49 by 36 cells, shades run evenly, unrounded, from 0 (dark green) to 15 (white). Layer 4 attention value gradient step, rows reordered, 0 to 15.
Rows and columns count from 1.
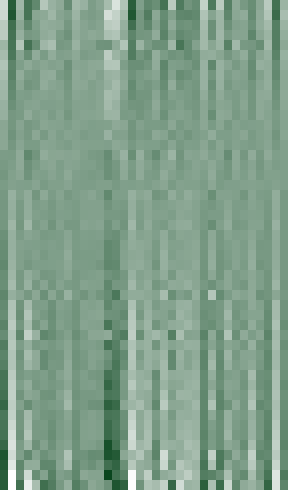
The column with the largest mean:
2
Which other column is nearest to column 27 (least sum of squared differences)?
9
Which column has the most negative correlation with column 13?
18
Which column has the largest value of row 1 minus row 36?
15
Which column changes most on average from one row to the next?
14
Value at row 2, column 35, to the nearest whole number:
3
